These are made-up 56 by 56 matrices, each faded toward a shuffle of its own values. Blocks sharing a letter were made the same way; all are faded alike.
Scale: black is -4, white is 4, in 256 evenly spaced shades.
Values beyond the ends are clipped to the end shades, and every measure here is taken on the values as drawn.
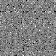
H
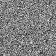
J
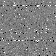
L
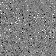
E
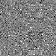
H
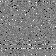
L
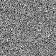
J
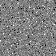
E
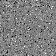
E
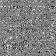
L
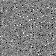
E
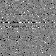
L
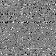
L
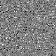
H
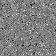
E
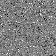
E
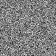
J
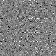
H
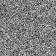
J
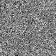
J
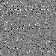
L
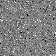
E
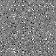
H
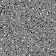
E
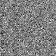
J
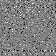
L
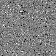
E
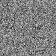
J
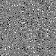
H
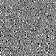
H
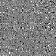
H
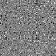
H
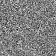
J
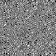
H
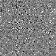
H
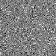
H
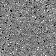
E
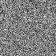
J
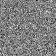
J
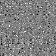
L
